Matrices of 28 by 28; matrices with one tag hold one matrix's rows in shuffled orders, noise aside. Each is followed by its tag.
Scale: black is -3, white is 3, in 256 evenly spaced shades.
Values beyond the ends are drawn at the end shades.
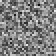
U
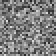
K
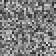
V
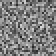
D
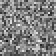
K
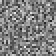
D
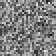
V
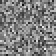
V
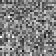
V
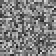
V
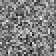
U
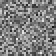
D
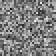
V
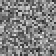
U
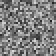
U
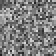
V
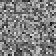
K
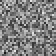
D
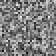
U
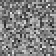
K
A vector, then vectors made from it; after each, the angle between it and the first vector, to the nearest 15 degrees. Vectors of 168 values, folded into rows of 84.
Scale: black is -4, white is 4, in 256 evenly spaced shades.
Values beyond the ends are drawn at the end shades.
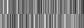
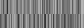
150 degrees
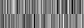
105 degrees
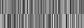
60 degrees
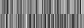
120 degrees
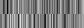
150 degrees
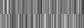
30 degrees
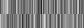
45 degrees
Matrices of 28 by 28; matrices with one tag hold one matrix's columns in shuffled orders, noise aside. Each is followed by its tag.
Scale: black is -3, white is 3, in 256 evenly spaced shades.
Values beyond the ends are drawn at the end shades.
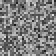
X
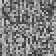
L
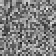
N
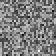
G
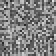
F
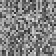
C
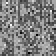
L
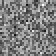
N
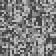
L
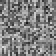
L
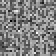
F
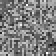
F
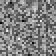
X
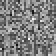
F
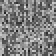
L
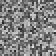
G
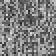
L
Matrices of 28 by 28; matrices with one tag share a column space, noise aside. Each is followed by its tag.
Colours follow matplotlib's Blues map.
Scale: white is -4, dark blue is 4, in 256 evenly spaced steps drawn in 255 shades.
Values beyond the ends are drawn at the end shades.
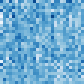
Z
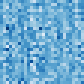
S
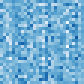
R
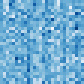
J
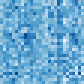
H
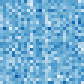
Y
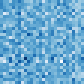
J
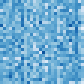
Y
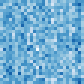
H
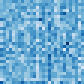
S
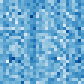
J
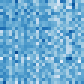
J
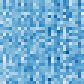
J
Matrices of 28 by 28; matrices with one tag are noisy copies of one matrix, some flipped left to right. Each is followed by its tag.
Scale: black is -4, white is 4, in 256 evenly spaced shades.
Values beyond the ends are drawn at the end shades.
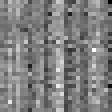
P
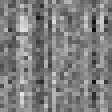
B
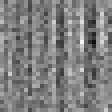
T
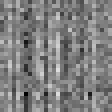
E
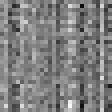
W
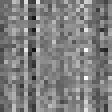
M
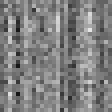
B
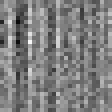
T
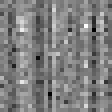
B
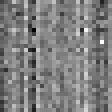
M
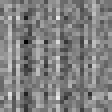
E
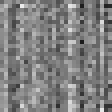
W
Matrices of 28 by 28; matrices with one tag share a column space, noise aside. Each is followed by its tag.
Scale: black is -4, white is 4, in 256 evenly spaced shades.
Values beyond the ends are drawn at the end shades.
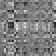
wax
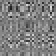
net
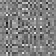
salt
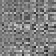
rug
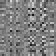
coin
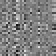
rug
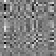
net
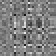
salt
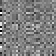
rug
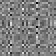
salt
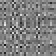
salt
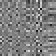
coin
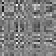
net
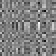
wax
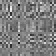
net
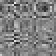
net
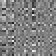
coin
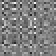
salt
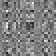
wax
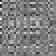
salt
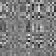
net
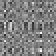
wax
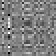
salt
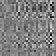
net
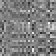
wax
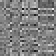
coin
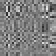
net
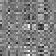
rug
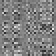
rug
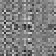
rug
